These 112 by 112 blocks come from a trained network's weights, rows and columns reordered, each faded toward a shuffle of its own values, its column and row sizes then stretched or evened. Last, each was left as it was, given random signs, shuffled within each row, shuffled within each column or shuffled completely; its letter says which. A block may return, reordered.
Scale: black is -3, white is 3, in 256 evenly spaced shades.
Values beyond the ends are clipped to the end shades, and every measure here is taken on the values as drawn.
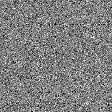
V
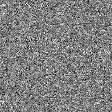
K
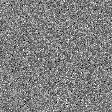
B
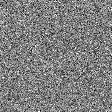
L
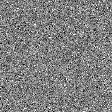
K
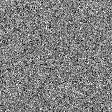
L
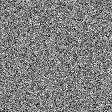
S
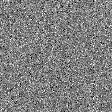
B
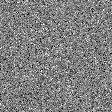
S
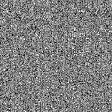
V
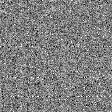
V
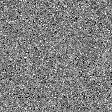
L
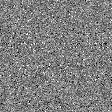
L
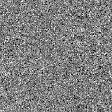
V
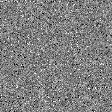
K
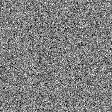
L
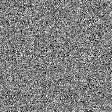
K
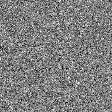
K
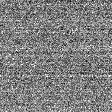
V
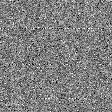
L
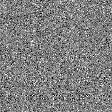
V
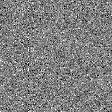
V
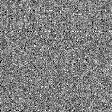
V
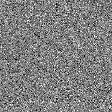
V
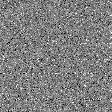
L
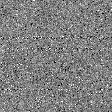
K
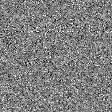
L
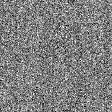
B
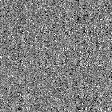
V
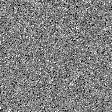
B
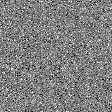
L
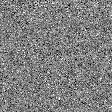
L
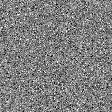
B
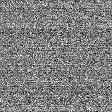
V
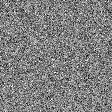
S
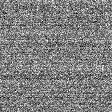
L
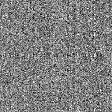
V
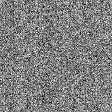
V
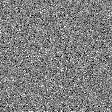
L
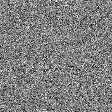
K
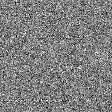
K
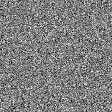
K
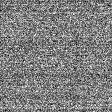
L
